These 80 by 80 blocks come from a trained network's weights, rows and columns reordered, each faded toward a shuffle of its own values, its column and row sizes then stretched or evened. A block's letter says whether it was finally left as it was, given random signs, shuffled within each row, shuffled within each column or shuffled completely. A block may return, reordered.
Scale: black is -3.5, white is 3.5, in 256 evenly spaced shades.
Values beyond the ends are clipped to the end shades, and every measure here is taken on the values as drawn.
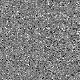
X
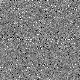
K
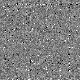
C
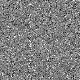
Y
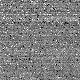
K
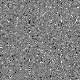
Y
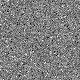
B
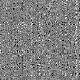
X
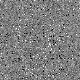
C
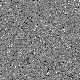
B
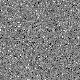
K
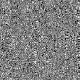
X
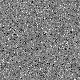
B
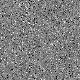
Y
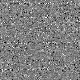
K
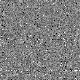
C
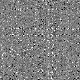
X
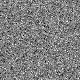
B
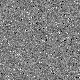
B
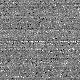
K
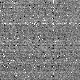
X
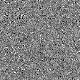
C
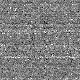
X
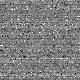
K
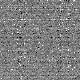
X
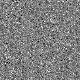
Y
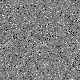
B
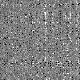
X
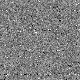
K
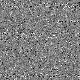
K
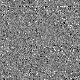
C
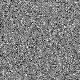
B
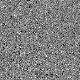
C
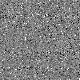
K
